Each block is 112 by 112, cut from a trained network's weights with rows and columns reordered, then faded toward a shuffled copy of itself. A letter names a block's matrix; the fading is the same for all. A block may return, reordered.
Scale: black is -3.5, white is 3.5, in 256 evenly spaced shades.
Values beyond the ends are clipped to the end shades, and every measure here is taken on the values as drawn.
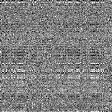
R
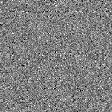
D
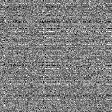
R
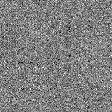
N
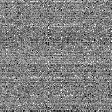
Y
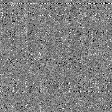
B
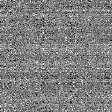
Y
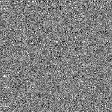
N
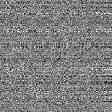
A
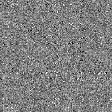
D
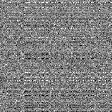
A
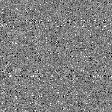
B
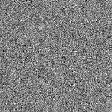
N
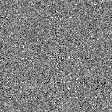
D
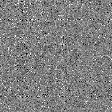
B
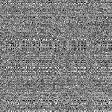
A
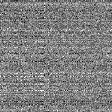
R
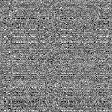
R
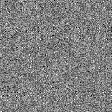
N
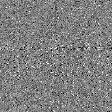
B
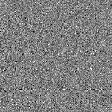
D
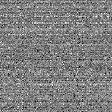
Y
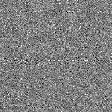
N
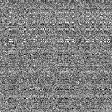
A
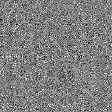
B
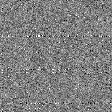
D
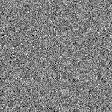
N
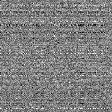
R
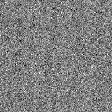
N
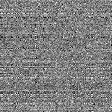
R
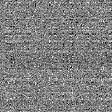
Y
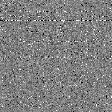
B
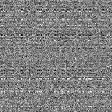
A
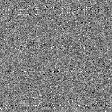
D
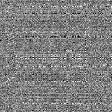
A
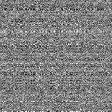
A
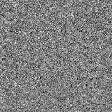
N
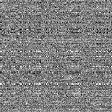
A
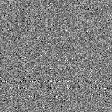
N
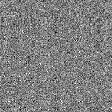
N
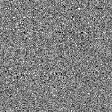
D
